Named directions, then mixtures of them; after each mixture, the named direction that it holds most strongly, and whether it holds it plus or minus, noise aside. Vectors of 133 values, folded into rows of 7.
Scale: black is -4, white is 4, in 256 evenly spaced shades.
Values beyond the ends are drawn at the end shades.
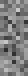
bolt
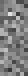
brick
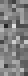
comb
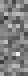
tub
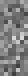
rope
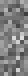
rope, plus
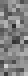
comb, minus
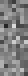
comb, plus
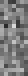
comb, plus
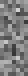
bolt, plus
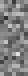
tub, plus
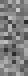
bolt, plus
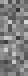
bolt, minus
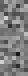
tub, minus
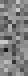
bolt, plus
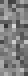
comb, plus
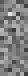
brick, plus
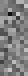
brick, minus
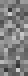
rope, plus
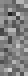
brick, minus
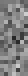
rope, minus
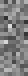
bolt, plus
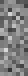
brick, plus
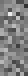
brick, plus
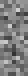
bolt, plus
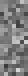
rope, plus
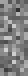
bolt, minus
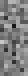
comb, minus
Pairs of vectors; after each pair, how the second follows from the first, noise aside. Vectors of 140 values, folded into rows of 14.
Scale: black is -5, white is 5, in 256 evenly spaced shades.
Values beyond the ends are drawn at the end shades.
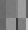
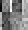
reversed, negated, scaled up.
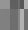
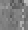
partly zeroed.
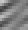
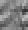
wrapped around, negated.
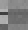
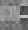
reversed, negated.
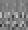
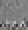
partly zeroed.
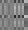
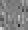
wrapped around, partly zeroed.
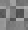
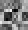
reversed, scaled up.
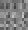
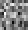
reversed, scaled up.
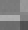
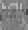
wrapped around, partly zeroed.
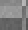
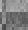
reversed, negated.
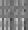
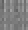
reversed, shrunk.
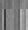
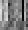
reversed, scaled up.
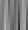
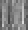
wrapped around, negated.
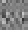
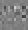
wrapped around, negated, partly zeroed.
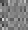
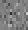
wrapped around, negated, partly zeroed.
